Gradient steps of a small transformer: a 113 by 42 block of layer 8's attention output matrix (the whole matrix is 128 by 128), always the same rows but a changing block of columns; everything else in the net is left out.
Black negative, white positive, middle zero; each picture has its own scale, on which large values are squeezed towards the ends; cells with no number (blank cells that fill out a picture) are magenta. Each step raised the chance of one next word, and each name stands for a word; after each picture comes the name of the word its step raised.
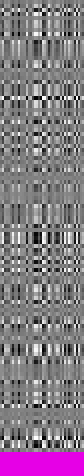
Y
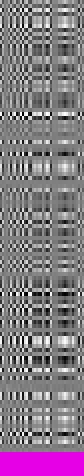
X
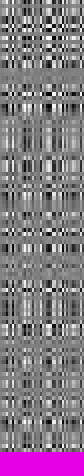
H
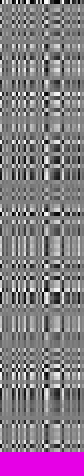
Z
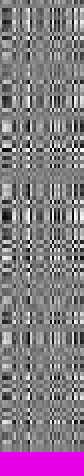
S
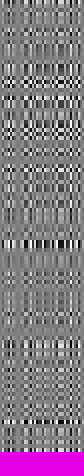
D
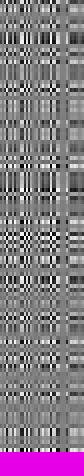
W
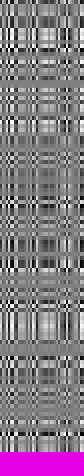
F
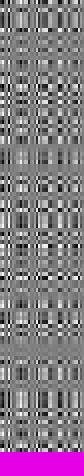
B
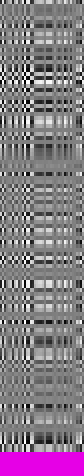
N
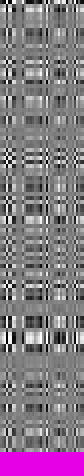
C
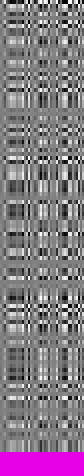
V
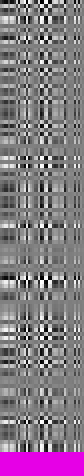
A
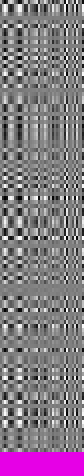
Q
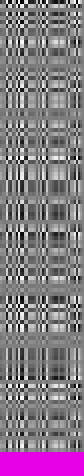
V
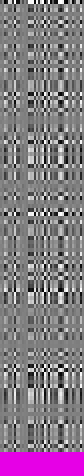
Z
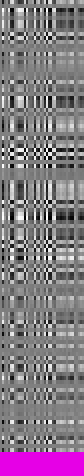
S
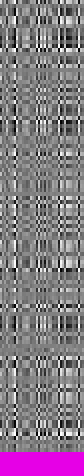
F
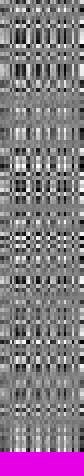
W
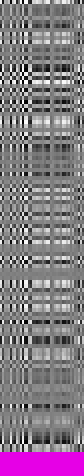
N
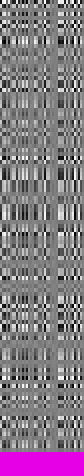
V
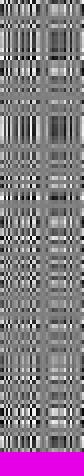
Q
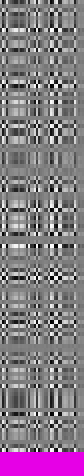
B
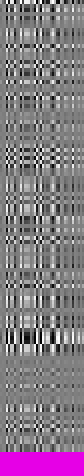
C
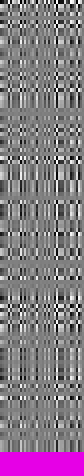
V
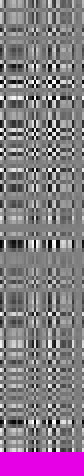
D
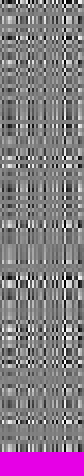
A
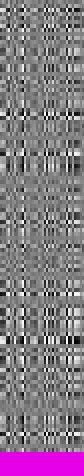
X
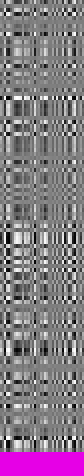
Y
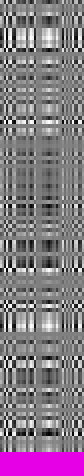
F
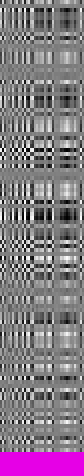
S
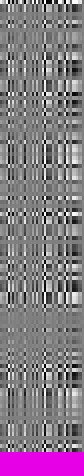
Z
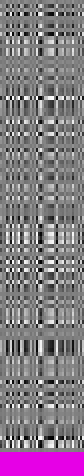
Y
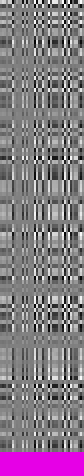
V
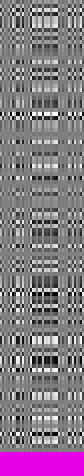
X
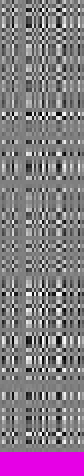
X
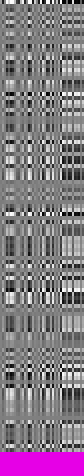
Z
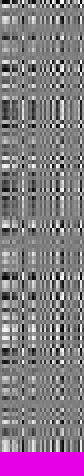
A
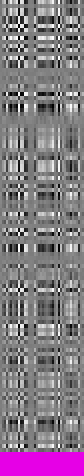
H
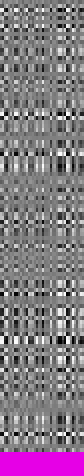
X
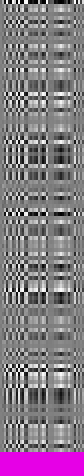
Z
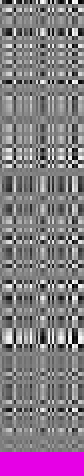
C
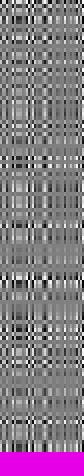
A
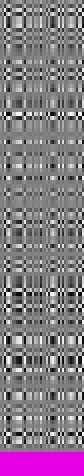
X
